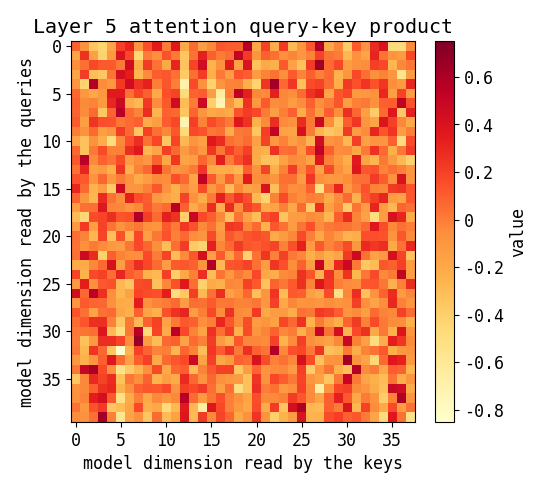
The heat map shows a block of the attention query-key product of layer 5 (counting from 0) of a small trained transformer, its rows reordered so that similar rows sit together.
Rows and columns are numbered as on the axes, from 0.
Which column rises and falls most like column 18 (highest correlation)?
34
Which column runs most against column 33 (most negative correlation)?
35
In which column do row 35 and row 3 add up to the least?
36
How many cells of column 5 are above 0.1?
15
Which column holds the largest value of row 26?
2
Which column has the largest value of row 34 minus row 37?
31
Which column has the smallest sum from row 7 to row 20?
12
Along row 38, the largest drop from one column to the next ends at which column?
26
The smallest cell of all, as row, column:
32, 5
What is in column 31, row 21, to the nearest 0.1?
-0.1
